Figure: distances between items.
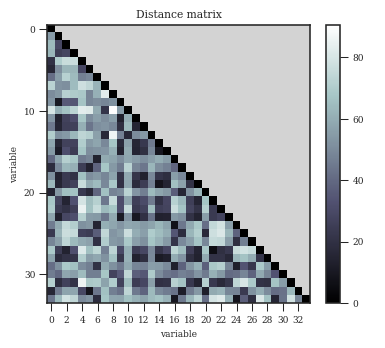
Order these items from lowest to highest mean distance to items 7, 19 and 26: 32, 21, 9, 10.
9, 21, 10, 32
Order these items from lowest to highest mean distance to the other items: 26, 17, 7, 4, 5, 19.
19, 17, 5, 26, 7, 4
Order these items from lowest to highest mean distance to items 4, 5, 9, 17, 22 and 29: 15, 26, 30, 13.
15, 30, 26, 13
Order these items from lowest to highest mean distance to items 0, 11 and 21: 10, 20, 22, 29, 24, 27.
27, 22, 20, 29, 24, 10
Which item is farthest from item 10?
8
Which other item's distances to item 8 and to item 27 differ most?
21
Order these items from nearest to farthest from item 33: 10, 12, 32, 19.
32, 12, 10, 19
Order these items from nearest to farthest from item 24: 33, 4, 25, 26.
33, 26, 25, 4
